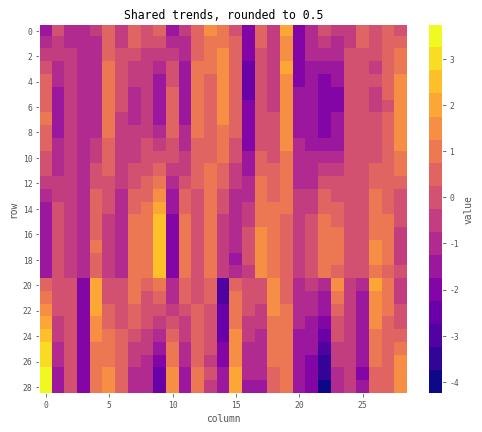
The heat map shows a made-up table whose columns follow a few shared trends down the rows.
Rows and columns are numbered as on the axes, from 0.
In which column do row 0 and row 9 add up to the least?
16
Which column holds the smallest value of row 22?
14
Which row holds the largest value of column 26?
20
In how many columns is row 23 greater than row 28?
15
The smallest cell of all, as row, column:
28, 22
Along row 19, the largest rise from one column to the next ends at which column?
11
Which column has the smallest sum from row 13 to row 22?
10
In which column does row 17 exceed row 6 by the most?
9
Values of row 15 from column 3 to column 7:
-1 0.5 -0.5 -1 1
